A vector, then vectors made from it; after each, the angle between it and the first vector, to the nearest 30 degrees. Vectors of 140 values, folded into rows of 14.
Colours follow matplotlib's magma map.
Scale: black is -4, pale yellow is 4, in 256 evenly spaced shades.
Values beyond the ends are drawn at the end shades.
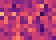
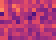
120 degrees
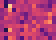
90 degrees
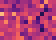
30 degrees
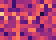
30 degrees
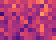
150 degrees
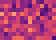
30 degrees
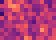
120 degrees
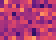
120 degrees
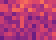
120 degrees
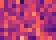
90 degrees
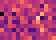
150 degrees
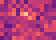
60 degrees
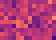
60 degrees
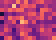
120 degrees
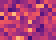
30 degrees
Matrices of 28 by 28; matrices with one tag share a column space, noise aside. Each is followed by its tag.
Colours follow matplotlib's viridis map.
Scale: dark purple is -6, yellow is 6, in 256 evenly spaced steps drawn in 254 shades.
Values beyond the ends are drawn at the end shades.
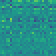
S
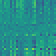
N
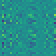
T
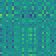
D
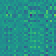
D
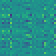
T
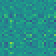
T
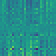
N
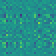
T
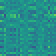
D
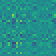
T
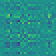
T
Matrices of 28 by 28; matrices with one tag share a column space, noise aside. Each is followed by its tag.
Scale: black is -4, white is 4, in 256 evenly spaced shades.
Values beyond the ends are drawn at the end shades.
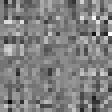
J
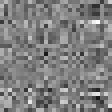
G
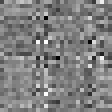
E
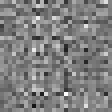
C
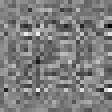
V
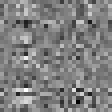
G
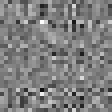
G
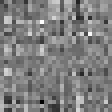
J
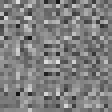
C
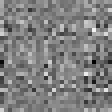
V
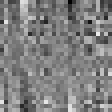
J
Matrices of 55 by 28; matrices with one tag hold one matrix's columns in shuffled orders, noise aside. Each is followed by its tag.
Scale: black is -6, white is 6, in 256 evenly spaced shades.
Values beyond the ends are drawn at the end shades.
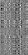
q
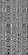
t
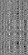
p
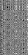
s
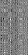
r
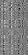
q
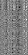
s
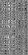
q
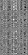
s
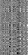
t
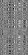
q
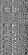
t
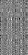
r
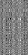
r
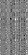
r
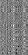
t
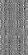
q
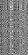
s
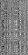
p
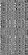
q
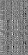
p
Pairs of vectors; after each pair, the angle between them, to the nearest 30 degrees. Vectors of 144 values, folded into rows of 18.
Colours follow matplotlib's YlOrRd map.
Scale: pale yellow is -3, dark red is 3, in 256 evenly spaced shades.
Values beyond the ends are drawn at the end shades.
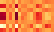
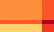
90 degrees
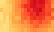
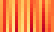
90 degrees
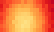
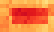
120 degrees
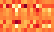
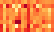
30 degrees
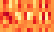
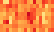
120 degrees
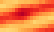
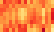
120 degrees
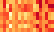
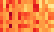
150 degrees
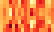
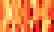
60 degrees
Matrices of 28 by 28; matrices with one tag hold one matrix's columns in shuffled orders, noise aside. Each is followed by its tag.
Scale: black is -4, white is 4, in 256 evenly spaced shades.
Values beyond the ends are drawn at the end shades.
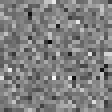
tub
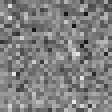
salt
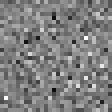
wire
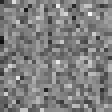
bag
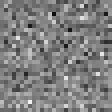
salt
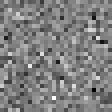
wire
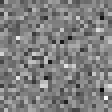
wire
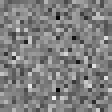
wire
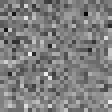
salt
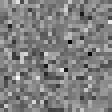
tub
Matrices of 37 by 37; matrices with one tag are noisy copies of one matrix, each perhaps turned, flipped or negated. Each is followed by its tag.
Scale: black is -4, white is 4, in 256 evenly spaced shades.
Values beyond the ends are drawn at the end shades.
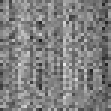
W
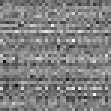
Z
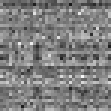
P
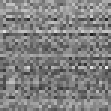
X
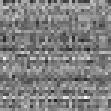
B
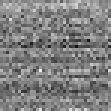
W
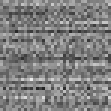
Z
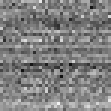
W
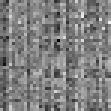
P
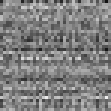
B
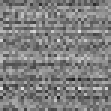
Z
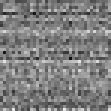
B
